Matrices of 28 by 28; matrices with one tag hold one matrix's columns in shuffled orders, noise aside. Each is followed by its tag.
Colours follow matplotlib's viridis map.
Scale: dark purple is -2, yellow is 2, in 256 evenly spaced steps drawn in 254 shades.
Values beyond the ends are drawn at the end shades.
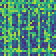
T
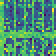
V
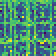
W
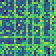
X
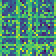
X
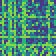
X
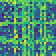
W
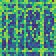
T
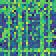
T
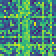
X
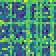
W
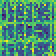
W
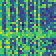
V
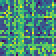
X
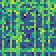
T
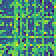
X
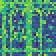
T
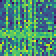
V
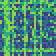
T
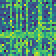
V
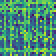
T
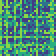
X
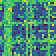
W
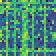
T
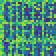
W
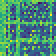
W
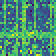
V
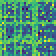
W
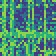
V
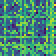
X
